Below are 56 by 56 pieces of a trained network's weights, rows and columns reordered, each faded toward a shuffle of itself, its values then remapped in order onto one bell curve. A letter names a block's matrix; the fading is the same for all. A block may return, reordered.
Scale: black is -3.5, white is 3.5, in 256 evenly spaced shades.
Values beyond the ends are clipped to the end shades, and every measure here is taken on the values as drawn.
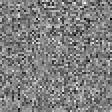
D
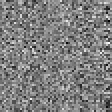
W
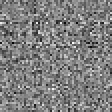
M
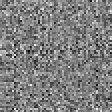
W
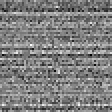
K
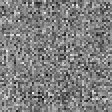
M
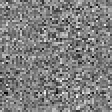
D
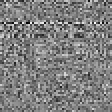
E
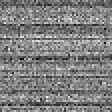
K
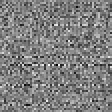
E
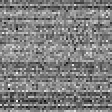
K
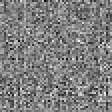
M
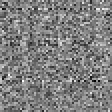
M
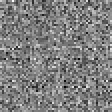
M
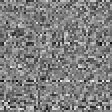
E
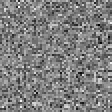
W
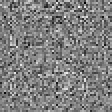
D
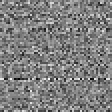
E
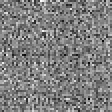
M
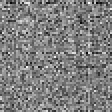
M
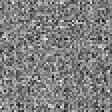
M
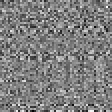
E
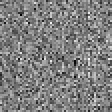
D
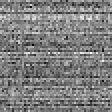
K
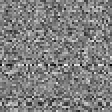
E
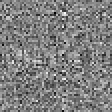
W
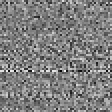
E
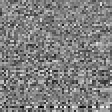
E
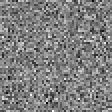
W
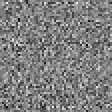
D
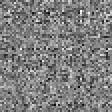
M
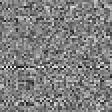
E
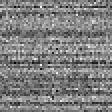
K
